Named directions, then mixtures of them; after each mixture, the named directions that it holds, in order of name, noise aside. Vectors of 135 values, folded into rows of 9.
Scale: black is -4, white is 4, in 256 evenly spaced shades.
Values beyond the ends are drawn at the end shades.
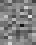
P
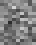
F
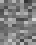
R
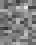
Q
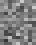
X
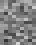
R, X.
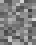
R, X.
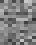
R.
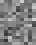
R, X.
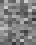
Q, R.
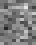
F, Q.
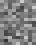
X.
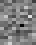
P.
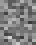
F, X.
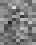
F.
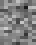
Q.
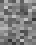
Q, R.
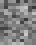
Q, R.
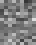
R.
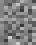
P, X.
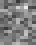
Q.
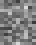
Q, X.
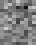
Q.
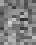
F, R.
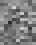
F.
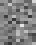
F, P.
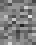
P.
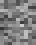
P, Q.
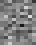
P.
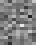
P.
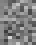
P, X.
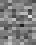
P, R.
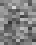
F.
